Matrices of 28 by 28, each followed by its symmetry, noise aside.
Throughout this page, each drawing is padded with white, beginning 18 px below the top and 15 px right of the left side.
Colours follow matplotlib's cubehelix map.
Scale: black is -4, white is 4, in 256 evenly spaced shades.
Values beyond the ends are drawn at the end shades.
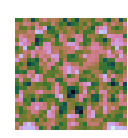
mirrored left to right.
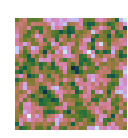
symmetric across the other diagonal.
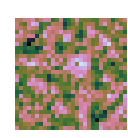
symmetric across the other diagonal.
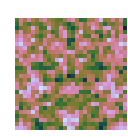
mirrored left to right.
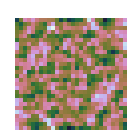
same after a half turn.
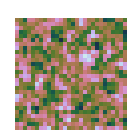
symmetric across the other diagonal.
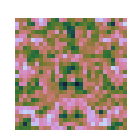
mirrored left to right.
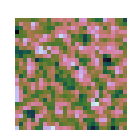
symmetric across the other diagonal.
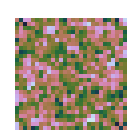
same after a half turn.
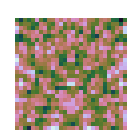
mirrored left to right.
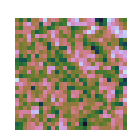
symmetric across the other diagonal.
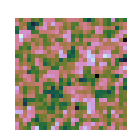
antisymmetric.
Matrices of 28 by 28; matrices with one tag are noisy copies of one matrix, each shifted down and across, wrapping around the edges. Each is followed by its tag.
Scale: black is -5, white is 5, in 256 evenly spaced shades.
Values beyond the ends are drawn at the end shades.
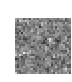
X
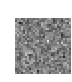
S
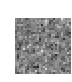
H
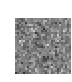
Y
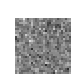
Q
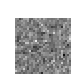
H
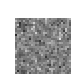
Y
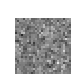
Q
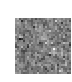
Q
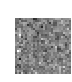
Q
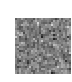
S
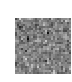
H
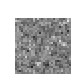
X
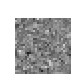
X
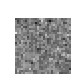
X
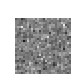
S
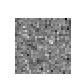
Y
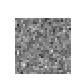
H
